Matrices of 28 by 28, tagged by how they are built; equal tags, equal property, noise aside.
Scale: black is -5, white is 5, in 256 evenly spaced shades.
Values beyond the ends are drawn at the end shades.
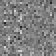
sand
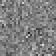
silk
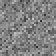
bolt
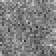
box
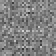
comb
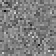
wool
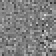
sand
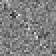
wool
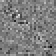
wool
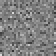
comb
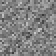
bolt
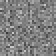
comb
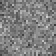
box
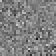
silk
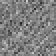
bolt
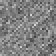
bolt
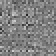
comb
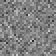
bolt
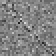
wool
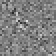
wool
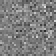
comb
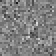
silk
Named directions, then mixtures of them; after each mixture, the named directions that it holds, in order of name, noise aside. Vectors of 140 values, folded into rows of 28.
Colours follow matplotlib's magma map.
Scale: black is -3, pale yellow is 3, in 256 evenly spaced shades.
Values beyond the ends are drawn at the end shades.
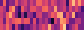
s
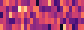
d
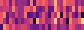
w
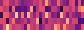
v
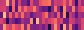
d, v, w.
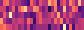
d, s, w.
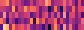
d, v, w.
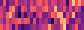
s.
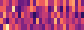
s, v, w.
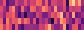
s.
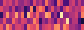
v, w.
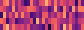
d, v, w.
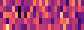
s, v.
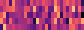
w.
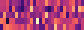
v, w.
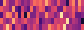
s, v.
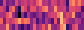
s.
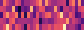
s, v.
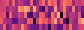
d, v, w.
